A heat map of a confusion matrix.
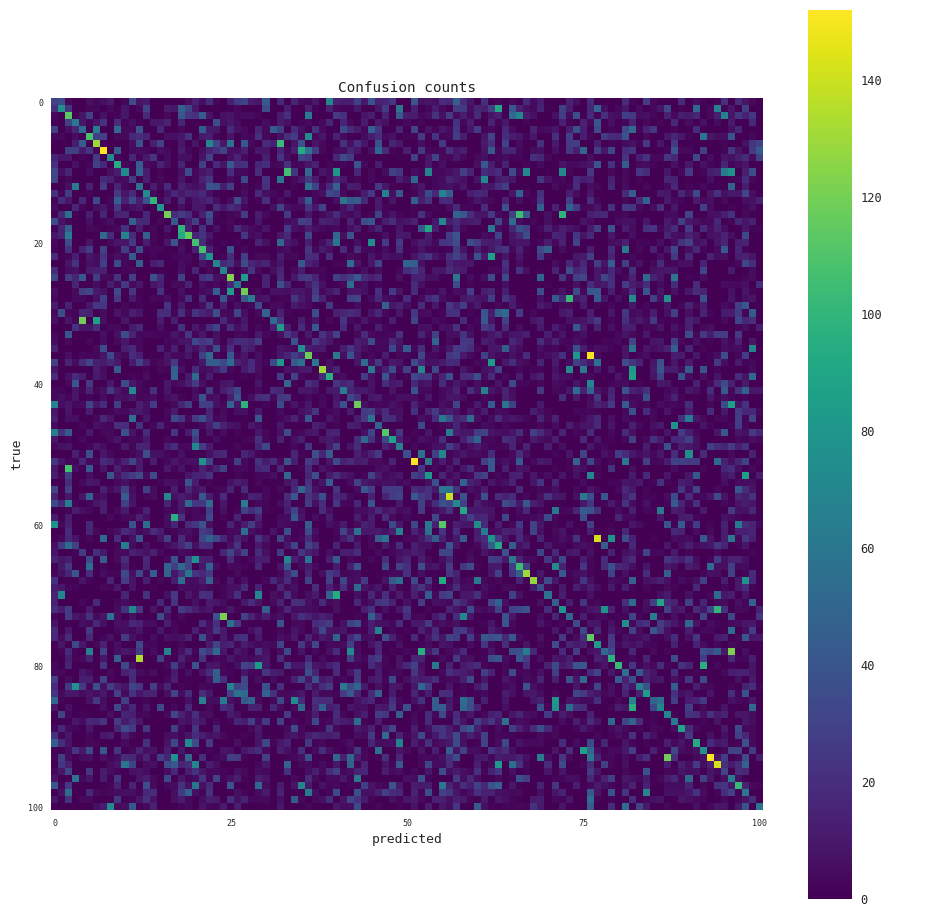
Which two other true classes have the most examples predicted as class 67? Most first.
10, 78
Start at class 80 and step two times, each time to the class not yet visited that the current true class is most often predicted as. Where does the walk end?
75
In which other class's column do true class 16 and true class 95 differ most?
66
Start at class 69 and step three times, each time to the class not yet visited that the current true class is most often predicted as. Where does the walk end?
25
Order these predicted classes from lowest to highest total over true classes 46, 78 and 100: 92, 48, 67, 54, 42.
48, 54, 92, 67, 42
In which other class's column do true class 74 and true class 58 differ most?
81
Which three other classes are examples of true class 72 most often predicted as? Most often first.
94, 78, 11
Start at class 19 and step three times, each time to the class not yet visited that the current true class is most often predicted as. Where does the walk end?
98
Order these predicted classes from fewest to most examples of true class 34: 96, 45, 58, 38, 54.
96, 38, 58, 45, 54
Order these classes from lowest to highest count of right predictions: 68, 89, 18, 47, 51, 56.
89, 18, 47, 68, 56, 51
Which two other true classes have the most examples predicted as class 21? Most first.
51, 85
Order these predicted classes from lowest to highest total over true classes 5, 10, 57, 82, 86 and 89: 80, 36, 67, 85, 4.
4, 85, 80, 67, 36
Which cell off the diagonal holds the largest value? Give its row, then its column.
36, 76
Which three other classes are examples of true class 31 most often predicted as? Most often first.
4, 6, 61
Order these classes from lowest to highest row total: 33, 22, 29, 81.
29, 33, 81, 22
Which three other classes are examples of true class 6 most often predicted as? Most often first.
32, 22, 25
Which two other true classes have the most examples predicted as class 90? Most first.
50, 45
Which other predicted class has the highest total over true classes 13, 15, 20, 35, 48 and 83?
82
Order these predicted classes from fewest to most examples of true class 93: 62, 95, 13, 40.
62, 13, 95, 40
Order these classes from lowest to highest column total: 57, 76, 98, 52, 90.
90, 52, 98, 57, 76
